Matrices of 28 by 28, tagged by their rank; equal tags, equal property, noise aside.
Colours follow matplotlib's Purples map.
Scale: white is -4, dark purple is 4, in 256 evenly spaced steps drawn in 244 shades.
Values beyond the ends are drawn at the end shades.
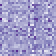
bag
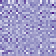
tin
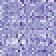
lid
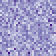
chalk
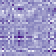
tin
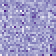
chalk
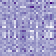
tin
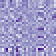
tin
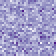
chalk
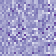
bag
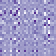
tin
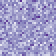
chalk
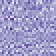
bag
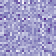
lid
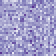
chalk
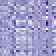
tin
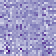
lid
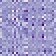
tin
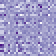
bag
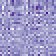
tin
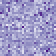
chalk
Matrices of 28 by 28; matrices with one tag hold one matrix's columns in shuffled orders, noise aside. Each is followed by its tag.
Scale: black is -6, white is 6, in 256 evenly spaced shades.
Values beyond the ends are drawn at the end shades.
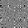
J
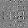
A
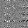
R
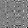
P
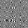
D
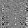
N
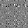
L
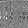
A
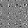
L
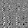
N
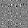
L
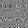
J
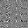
R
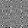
P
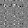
L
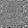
P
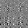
N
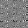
R
